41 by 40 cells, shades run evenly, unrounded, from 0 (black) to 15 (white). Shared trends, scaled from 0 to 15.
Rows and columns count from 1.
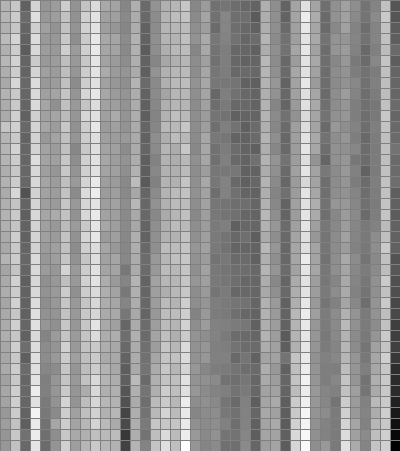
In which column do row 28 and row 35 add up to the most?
31
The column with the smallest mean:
40
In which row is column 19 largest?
41
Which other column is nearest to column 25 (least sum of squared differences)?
15
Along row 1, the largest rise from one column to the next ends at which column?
4
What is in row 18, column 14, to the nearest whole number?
10
